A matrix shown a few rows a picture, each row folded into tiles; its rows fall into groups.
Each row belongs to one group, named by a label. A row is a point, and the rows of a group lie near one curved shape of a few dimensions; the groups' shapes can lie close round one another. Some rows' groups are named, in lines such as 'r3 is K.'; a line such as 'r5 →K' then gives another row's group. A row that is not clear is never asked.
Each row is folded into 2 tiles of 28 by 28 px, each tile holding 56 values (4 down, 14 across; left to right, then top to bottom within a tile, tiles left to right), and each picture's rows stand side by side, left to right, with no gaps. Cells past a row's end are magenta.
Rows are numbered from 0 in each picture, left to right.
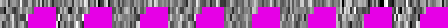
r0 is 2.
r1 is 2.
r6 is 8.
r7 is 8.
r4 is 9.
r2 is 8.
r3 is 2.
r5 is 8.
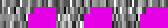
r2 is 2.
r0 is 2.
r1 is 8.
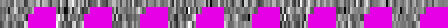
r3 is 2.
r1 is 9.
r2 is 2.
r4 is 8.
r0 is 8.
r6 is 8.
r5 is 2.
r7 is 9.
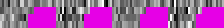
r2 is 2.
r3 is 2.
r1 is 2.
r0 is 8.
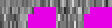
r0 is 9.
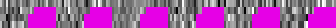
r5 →8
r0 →2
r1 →8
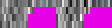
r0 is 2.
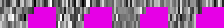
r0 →8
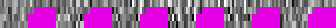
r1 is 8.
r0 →9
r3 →2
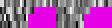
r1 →8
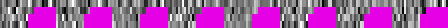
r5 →2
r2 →8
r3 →8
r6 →8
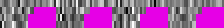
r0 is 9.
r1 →2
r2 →2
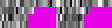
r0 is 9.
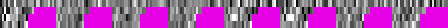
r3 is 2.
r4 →8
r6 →2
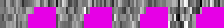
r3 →9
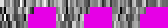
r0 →2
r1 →9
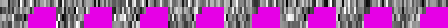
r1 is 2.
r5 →8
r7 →9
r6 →8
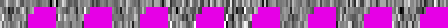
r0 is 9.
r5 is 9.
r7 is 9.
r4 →2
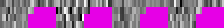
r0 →9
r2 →9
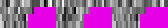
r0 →8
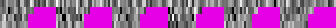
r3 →2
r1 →2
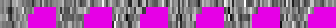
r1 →2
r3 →9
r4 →2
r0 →9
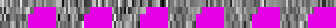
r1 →8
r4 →8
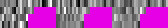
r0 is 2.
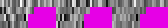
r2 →8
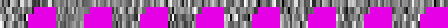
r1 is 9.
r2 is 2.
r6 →9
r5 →9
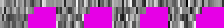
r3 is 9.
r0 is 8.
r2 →9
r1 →2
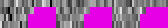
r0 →9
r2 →2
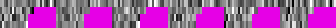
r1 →9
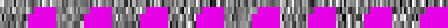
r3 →2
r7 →8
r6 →2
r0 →8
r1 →8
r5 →8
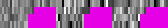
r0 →9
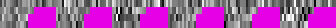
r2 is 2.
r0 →2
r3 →9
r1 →8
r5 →8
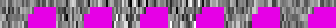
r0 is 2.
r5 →9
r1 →9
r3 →9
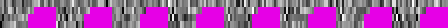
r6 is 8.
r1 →9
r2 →9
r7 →2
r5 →2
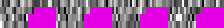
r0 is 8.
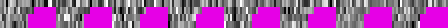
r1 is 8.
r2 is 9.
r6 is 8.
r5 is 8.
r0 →8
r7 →8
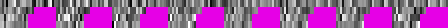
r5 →8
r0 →8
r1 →8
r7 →8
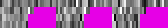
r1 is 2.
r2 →8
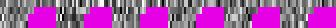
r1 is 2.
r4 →8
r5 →2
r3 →9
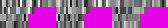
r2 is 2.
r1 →8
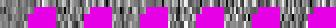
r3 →9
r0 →8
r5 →8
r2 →9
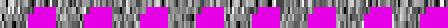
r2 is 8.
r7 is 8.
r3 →8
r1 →2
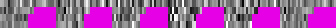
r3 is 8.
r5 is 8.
